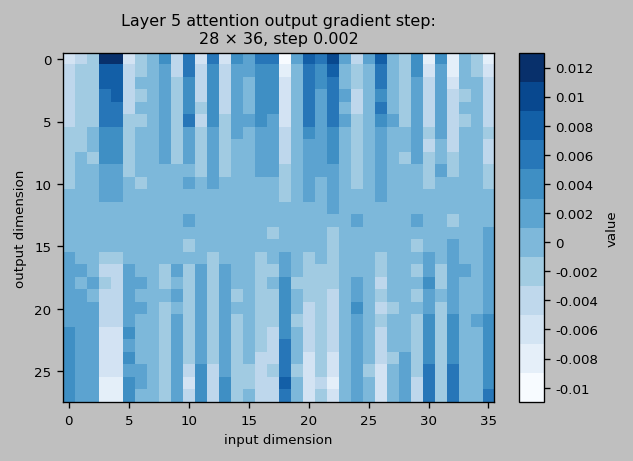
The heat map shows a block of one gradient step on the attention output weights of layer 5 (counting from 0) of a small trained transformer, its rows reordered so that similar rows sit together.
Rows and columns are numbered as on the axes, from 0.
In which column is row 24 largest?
18
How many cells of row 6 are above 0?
14
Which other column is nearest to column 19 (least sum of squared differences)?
25
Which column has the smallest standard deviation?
7
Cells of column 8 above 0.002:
1
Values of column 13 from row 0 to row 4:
-0.006 -0.004 -0.004 -0.004 -0.004
